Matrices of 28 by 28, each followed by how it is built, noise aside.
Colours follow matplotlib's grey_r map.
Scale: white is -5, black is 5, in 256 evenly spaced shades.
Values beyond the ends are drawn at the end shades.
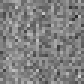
blocks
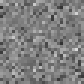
repeating rows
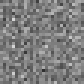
repeating rows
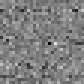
uneven rows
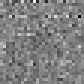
uneven rows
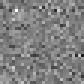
uneven rows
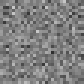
blocks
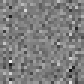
uneven columns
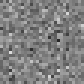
uneven columns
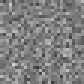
blocks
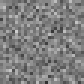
repeating rows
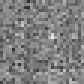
blocks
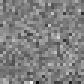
uneven rows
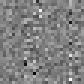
uneven columns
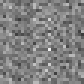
repeating rows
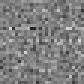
uneven rows
